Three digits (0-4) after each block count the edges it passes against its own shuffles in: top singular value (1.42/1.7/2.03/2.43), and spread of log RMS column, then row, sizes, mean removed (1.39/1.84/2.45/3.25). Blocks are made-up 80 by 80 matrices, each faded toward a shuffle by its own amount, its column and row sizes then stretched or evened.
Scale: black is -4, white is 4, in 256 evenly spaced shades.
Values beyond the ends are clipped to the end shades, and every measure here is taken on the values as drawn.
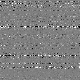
3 0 4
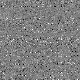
1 0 2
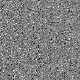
0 2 0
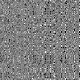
4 3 0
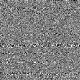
2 0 3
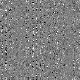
2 3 0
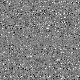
0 0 3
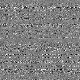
1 0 4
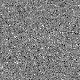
1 0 1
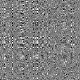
4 3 2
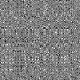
4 1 2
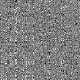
3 3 0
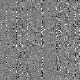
2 4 1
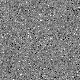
0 0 1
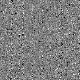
0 3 0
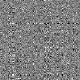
3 3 2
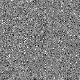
1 2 0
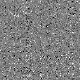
1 2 1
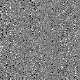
0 3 0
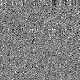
3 0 2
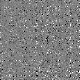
2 3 2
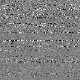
2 0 4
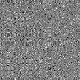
3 1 0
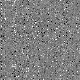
0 2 1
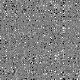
2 2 2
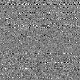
3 0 3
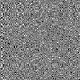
4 2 1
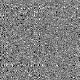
3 2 2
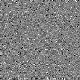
3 0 1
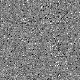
2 1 1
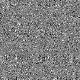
1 0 2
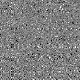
3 1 2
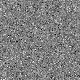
0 0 0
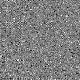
2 0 1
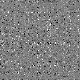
0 2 2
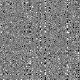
3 3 1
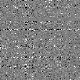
3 2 3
